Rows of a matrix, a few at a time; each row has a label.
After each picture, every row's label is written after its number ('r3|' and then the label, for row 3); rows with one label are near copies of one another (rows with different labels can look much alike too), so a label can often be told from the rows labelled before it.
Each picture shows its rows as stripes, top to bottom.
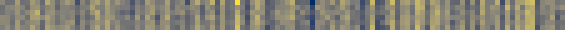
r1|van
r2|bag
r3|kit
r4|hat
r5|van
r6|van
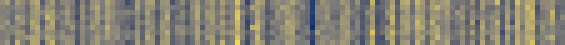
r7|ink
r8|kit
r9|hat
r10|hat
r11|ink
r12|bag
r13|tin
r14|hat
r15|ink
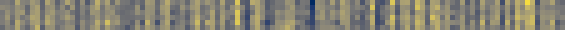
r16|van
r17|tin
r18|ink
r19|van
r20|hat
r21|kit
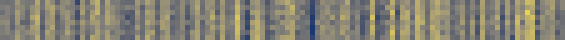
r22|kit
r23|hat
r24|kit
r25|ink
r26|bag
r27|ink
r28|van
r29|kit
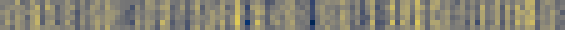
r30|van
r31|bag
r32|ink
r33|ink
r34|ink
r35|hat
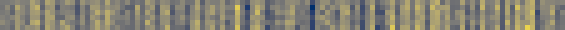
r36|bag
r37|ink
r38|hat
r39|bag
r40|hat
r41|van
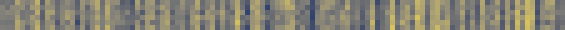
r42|kit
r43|kit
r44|bag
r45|van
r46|tin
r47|kit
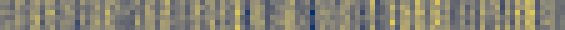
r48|tin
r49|van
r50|bag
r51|kit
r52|kit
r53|ink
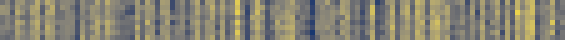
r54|hat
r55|ink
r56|ink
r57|kit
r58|hat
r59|kit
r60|hat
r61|kit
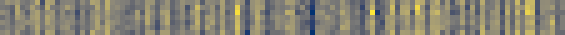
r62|bag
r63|van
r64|tin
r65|hat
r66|hat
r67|hat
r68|bag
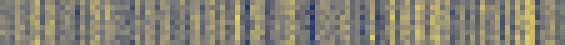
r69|kit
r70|bag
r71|kit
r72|van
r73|ink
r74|hat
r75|bag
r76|tin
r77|kit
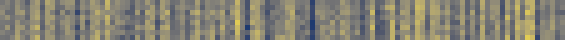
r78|bag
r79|bag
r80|tin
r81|bag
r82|van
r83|ink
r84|van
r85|kit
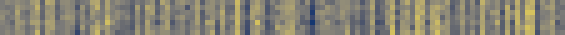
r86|bag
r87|kit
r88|bag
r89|bag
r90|hat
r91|kit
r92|kit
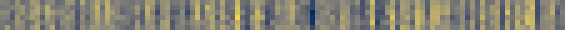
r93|van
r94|hat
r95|hat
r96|van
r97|tin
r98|ink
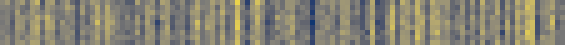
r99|ink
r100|van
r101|van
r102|hat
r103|hat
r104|hat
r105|tin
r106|van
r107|ink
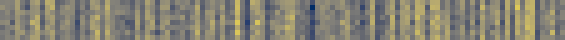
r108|bag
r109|bag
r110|hat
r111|kit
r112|ink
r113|kit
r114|hat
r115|kit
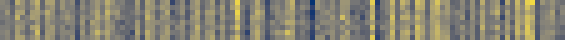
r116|tin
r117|tin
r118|hat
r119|van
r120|kit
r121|tin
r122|kit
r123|tin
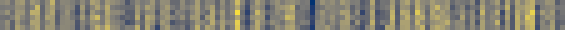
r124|ink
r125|kit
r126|ink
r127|kit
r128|ink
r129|hat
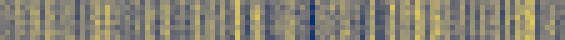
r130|tin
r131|van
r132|van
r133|bag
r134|hat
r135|kit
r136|hat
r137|van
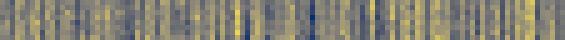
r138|tin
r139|tin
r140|van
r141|van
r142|ink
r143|ink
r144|ink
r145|kit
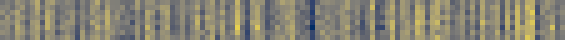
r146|kit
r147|tin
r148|bag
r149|hat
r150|bag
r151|hat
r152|ink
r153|kit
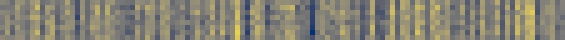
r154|ink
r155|kit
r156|van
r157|ink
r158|bag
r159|ink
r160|ink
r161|hat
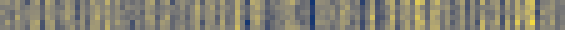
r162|bag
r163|van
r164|van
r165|van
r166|bag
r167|bag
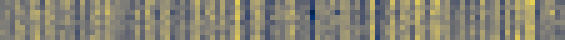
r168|van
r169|van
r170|hat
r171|ink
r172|van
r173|tin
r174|tin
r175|tin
